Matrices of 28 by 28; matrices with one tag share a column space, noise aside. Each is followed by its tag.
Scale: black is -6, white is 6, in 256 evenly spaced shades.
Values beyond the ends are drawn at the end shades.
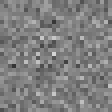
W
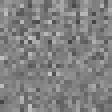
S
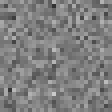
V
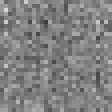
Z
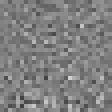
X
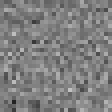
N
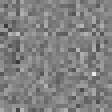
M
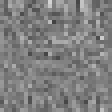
S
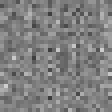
M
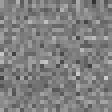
W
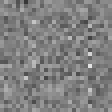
W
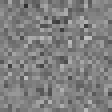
W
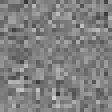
V
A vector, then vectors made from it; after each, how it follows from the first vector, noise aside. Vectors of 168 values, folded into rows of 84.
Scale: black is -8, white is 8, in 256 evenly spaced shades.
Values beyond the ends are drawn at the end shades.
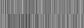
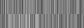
negated.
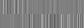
reversed, partly zeroed.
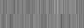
reversed, negated, shrunk.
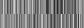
reversed, scaled up.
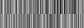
reversed, scaled up.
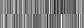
reversed, scaled up.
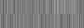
reversed, negated, shrunk.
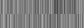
reversed.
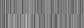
negated.
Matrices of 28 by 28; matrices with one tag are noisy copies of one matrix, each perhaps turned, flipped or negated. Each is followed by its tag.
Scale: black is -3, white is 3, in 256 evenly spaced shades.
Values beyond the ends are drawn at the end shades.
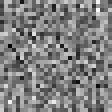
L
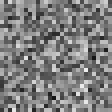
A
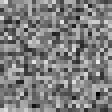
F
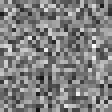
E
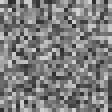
L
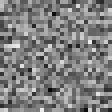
L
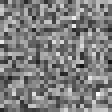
F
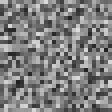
F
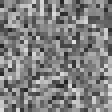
F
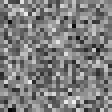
E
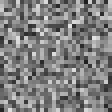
F
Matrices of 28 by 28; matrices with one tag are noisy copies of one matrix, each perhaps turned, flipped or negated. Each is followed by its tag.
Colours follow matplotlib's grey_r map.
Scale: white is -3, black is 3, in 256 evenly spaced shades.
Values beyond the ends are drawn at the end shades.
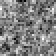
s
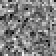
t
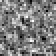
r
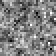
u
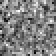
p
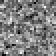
p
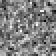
p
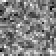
p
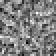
t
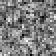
r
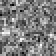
u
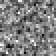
p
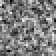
p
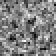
r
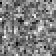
r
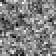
u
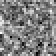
t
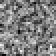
p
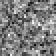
u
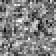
r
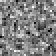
r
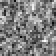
u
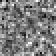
t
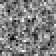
r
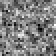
r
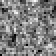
s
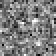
r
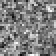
s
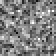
t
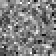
p
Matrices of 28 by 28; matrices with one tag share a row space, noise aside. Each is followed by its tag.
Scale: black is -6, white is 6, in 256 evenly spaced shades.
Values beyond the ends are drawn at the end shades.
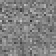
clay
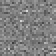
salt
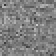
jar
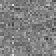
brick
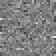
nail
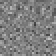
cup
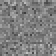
salt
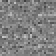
clay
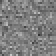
clay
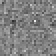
salt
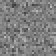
salt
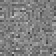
brick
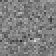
clay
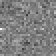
nail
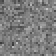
brick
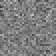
cup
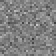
cup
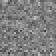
clay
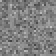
clay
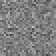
cup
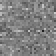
nail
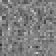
clay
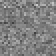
jar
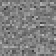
jar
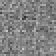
jar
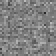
clay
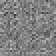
cup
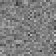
nail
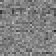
brick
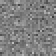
brick
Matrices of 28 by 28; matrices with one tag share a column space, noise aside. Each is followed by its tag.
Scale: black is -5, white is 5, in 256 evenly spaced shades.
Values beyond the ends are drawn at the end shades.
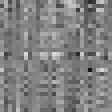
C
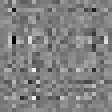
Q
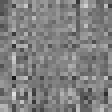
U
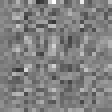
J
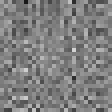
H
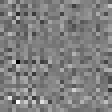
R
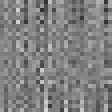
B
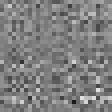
R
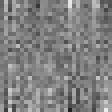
U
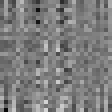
B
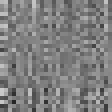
U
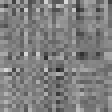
C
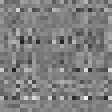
Q
